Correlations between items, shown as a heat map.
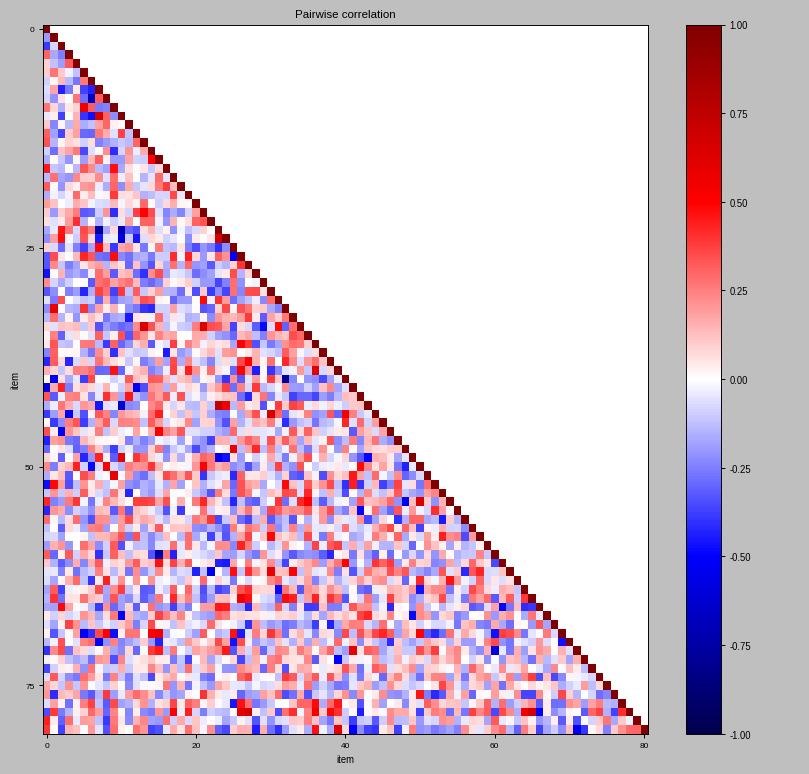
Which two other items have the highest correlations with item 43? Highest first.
23, 24
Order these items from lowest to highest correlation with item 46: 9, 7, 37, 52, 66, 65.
66, 52, 37, 9, 7, 65
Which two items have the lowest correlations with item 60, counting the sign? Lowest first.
15, 71
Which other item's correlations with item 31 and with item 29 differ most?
34
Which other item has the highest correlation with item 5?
9
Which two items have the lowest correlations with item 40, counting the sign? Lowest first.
32, 1
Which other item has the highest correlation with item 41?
71
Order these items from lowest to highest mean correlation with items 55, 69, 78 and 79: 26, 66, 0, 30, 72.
66, 0, 72, 26, 30
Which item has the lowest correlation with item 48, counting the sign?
54
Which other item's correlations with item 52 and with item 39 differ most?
80
